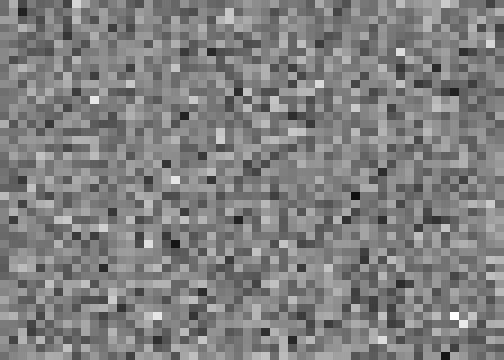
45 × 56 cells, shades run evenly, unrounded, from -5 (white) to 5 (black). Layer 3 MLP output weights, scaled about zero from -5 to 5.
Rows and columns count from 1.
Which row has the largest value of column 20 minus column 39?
31
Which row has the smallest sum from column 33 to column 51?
17
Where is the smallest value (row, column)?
40, 51
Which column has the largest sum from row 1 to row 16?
52
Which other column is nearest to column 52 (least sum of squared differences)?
24
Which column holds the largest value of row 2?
3
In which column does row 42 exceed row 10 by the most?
30
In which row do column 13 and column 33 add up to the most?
15
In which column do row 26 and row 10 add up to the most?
45
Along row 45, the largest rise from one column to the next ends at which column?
50
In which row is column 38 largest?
2
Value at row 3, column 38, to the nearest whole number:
1
